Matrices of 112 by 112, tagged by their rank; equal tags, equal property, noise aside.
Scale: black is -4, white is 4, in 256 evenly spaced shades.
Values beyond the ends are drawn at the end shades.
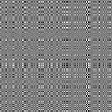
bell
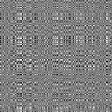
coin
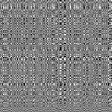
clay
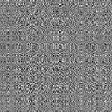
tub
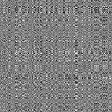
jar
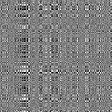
coin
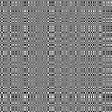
bell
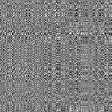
jar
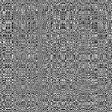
jar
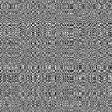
clay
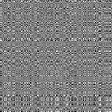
clay
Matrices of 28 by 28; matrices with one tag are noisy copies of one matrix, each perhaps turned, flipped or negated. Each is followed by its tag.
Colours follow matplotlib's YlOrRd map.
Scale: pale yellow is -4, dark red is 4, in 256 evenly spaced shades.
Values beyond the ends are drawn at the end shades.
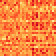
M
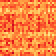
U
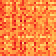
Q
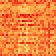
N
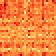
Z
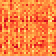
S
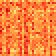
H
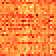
N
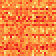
M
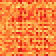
S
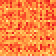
Q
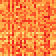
M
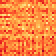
Z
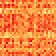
U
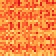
Q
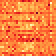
N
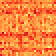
U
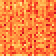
H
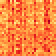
M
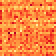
H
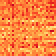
Z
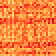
U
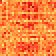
N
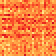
Z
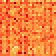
H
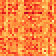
U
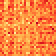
Z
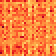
H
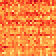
Q
